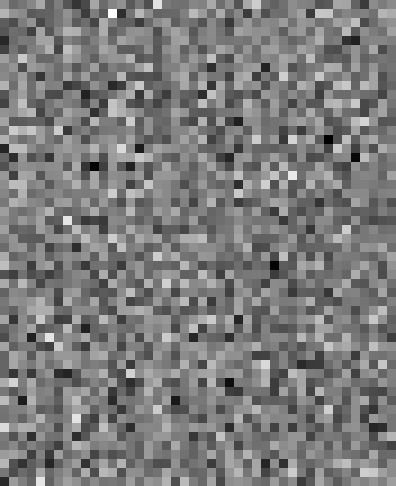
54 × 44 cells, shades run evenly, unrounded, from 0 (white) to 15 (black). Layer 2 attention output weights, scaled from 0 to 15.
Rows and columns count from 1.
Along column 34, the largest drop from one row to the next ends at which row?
42
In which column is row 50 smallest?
9
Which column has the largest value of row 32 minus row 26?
5
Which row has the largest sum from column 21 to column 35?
30
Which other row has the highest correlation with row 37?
25
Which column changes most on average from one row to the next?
15
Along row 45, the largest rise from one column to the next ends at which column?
20
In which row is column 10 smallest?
27
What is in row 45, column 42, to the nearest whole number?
10
